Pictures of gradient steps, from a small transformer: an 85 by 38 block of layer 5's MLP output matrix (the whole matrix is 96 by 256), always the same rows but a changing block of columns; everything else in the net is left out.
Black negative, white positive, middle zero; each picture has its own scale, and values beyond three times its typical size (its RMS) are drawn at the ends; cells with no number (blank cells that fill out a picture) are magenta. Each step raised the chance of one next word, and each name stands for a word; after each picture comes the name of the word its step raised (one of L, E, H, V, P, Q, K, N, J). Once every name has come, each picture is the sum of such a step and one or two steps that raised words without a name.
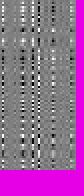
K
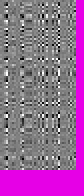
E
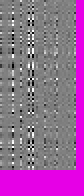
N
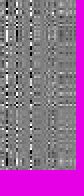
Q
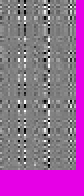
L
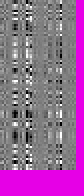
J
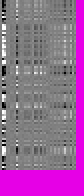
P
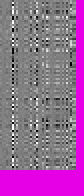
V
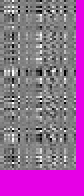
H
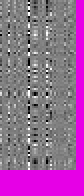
Q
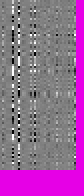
H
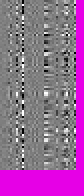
L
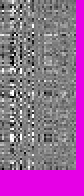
J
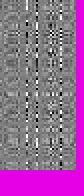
N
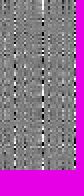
N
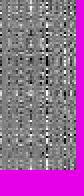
K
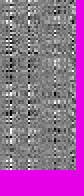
L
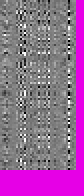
Q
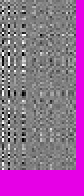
L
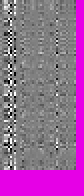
N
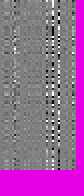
Q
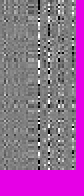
L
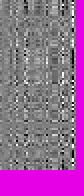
K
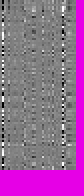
V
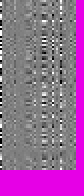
E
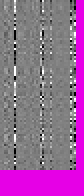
H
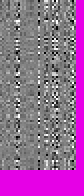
E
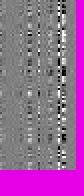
H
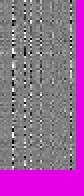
N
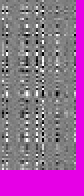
J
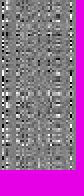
E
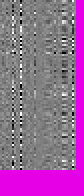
V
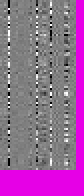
Q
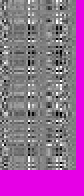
P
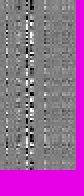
N
